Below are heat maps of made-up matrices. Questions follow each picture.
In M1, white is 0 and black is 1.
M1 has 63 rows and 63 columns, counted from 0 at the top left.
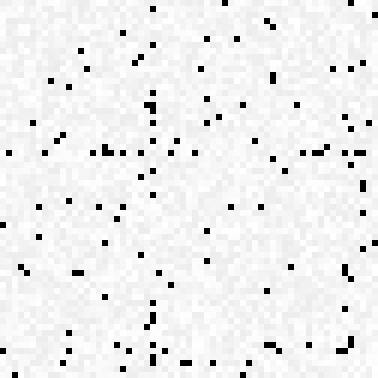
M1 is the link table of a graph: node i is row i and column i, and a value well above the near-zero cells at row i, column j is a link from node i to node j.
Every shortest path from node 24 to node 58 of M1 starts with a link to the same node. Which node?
node 17
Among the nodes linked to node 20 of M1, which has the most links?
node 25
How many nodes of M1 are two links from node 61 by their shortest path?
3
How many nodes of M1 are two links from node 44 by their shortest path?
5
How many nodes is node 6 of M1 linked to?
2
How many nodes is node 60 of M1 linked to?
6
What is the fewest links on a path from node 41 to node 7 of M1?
3
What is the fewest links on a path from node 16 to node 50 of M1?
4
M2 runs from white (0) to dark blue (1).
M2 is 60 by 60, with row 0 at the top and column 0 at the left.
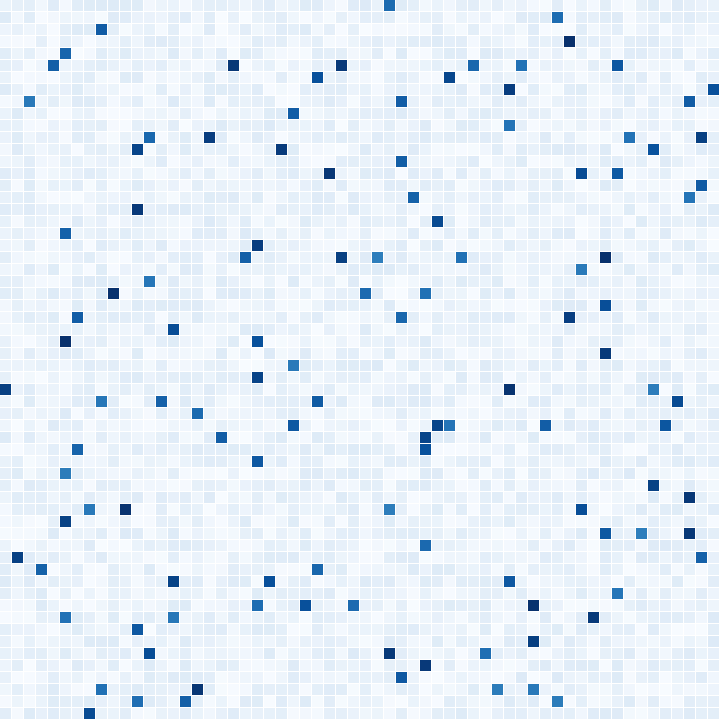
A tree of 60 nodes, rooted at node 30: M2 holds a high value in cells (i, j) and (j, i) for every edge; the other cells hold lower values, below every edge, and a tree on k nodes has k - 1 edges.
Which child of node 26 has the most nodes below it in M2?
33
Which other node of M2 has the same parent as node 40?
12
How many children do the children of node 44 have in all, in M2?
3
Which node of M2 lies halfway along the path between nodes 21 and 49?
5
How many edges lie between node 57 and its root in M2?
8
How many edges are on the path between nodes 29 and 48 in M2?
7
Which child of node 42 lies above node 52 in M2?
32
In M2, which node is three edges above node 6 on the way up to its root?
24
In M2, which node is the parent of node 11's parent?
54
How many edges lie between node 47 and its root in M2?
6
